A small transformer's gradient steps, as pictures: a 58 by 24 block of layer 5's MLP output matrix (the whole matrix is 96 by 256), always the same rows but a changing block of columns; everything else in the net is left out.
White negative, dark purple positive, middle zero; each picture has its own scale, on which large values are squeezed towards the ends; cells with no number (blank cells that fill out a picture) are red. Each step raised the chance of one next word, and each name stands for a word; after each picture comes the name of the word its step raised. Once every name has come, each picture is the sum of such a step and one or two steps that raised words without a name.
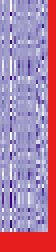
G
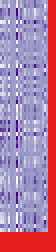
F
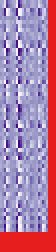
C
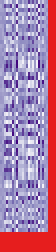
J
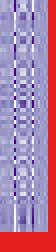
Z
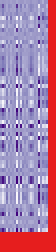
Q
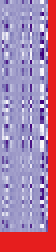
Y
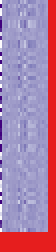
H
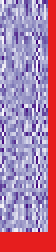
J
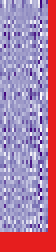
F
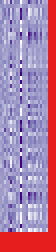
F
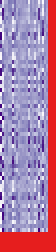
F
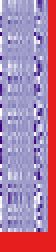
G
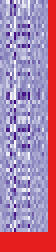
Y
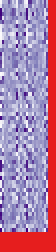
G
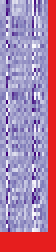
H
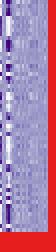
H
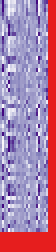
Y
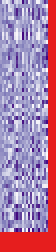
G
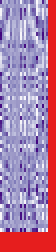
H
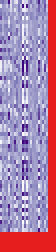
J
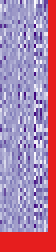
Y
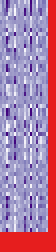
C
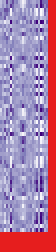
F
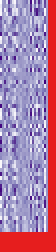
C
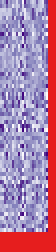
Q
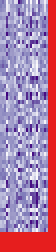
G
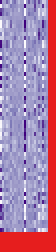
H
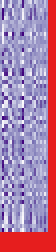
Z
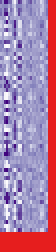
H
